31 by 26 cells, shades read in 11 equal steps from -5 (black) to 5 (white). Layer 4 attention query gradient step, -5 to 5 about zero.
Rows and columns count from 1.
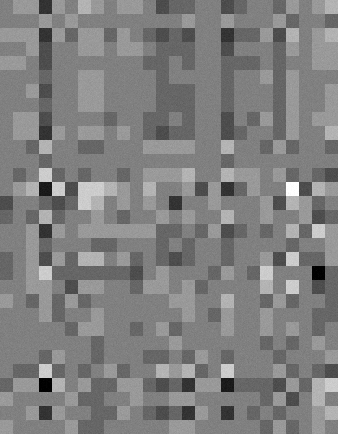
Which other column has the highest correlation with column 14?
22
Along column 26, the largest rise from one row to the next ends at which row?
28
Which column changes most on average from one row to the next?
4
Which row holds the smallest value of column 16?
14
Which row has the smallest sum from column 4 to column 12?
20
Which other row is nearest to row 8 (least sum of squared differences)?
7
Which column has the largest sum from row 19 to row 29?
21
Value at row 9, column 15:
-1
